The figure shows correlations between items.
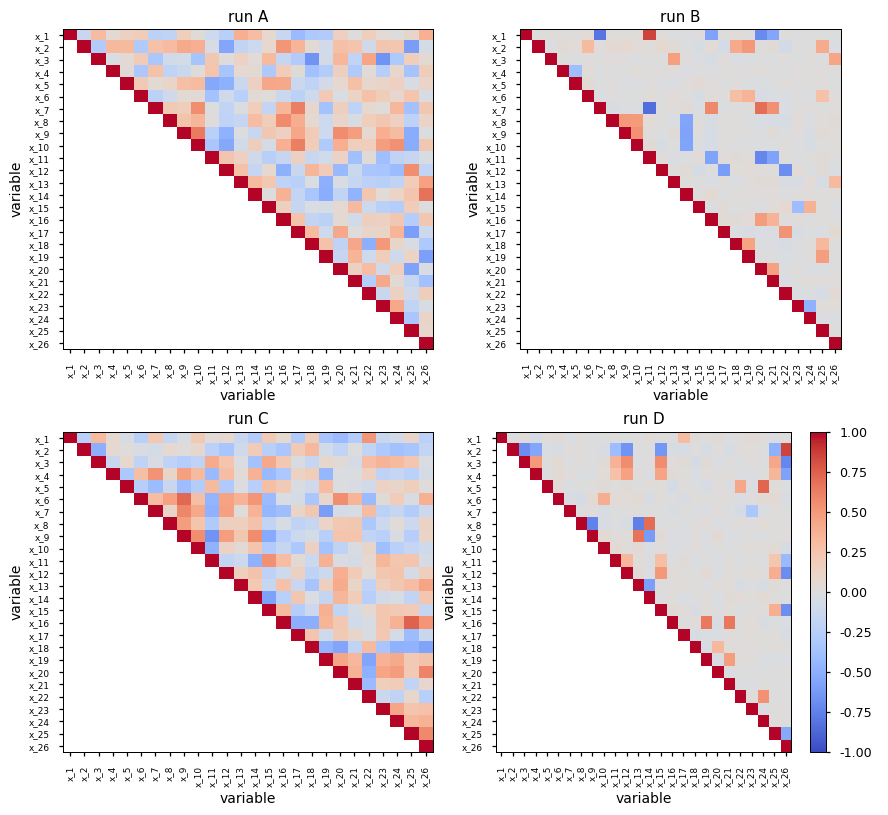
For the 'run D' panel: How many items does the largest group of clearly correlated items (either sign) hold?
8
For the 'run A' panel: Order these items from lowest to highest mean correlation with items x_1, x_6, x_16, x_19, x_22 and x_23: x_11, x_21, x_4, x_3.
x_11, x_4, x_3, x_21
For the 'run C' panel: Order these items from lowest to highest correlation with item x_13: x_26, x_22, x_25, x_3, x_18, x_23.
x_18, x_22, x_3, x_23, x_25, x_26
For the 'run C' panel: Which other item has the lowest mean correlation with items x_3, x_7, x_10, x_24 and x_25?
x_2
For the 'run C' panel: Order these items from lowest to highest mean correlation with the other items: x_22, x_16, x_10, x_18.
x_18, x_22, x_10, x_16
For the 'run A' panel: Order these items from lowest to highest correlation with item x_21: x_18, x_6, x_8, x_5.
x_8, x_6, x_5, x_18
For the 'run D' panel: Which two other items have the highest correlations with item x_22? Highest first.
x_24, x_5
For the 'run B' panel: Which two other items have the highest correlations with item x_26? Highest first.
x_3, x_13
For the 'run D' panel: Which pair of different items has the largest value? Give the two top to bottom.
x_2, x_26
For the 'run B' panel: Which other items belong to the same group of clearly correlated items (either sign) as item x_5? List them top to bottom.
x_4
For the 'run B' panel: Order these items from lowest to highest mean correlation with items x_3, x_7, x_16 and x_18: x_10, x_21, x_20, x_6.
x_10, x_6, x_21, x_20
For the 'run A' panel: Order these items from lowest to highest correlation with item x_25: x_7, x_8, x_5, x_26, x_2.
x_2, x_7, x_8, x_5, x_26
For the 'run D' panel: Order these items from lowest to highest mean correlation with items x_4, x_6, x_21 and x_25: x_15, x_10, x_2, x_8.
x_2, x_8, x_10, x_15
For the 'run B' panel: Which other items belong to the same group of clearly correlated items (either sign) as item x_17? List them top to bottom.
x_12, x_22
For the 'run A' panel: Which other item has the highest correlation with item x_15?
x_5
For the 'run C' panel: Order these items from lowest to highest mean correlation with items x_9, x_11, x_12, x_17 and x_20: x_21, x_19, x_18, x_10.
x_18, x_10, x_19, x_21
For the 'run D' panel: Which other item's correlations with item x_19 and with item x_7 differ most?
x_16
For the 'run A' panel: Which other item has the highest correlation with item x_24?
x_10
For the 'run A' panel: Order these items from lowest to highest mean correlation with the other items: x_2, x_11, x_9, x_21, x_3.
x_11, x_3, x_21, x_2, x_9
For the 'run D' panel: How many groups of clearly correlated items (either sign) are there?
8
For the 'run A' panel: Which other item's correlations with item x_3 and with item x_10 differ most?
x_23
